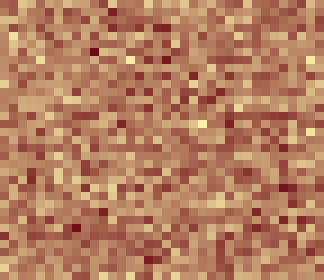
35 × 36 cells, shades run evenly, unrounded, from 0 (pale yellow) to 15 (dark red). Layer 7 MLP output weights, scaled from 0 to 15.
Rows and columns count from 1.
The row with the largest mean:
19
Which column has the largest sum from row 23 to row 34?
4
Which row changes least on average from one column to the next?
21
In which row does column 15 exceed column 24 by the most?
9
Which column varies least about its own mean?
31
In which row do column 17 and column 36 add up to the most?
14
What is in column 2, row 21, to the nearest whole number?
7
